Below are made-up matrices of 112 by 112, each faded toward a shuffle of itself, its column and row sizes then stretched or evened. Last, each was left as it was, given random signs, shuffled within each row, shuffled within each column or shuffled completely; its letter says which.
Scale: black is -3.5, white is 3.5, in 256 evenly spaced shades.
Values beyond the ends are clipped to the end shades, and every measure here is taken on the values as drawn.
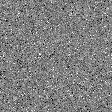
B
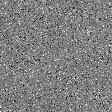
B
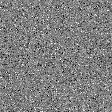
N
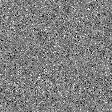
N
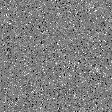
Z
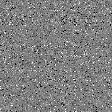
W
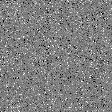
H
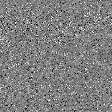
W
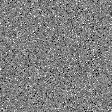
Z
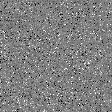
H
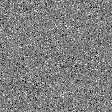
Z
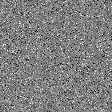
N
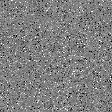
W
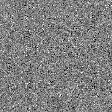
W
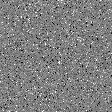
B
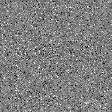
W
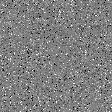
Z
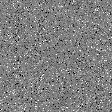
Z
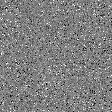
Z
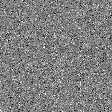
Z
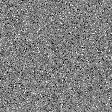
B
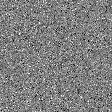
B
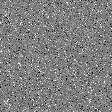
Z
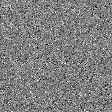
N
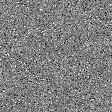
B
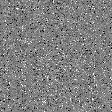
W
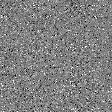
H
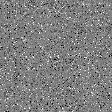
H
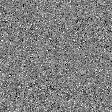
N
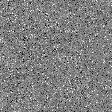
Z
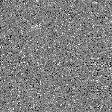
W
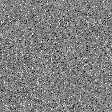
N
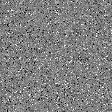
H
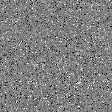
H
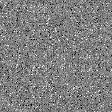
W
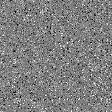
W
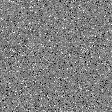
N
